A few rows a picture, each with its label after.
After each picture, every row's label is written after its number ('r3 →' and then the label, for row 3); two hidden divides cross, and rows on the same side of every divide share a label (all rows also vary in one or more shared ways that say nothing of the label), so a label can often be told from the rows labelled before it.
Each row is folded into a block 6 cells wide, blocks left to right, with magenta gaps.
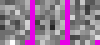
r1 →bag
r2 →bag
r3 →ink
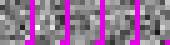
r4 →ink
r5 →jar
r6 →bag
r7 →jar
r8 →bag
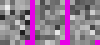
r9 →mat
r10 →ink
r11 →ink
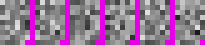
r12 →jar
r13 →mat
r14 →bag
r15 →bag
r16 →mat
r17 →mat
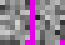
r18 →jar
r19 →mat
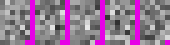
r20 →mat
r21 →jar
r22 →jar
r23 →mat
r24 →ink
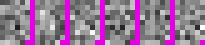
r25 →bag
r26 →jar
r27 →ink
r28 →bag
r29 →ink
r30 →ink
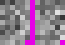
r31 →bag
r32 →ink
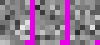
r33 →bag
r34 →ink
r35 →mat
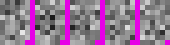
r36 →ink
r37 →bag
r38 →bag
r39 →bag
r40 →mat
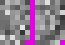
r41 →mat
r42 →jar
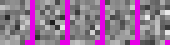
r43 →bag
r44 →ink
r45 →ink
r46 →bag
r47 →jar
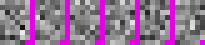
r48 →ink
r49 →ink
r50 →mat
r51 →bag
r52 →ink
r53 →jar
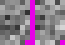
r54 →bag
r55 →bag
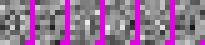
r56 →bag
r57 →bag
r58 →jar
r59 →jar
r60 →mat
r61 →bag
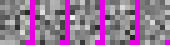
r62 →bag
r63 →mat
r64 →jar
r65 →mat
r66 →ink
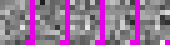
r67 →mat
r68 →ink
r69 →jar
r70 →jar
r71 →jar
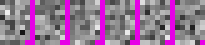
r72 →mat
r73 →ink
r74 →bag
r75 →bag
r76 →ink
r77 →bag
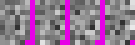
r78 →bag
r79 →ink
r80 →ink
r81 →bag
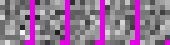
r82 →ink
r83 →mat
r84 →bag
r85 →jar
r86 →bag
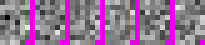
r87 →bag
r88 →ink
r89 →ink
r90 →jar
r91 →mat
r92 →bag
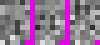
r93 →bag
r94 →bag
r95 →ink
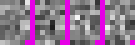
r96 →bag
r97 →bag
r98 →jar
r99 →jar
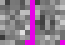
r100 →ink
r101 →bag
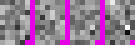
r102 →bag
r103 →bag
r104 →mat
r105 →mat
